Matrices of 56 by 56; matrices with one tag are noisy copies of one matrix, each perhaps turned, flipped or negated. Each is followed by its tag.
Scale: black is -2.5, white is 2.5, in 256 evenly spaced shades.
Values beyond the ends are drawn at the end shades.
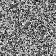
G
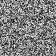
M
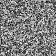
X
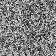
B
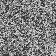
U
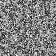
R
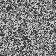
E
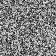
R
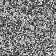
G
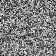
M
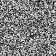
R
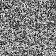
U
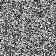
X
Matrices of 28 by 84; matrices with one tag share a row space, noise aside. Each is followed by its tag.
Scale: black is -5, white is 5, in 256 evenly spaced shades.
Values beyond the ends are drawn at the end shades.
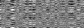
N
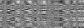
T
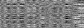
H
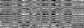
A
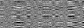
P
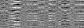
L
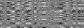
T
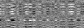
N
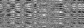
T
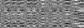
H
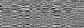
A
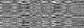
A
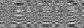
P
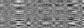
P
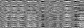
H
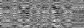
A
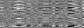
P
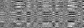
P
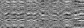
H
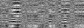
L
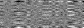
P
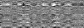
A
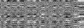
H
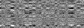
N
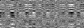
N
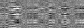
L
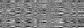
T
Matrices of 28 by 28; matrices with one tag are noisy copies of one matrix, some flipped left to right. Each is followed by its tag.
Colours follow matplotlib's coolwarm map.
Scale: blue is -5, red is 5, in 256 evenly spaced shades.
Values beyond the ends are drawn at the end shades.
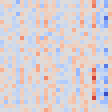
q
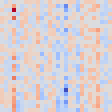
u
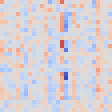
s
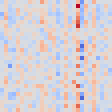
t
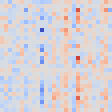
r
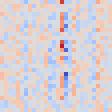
s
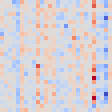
q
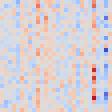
q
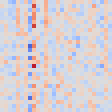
t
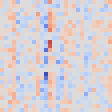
s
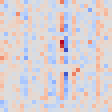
s
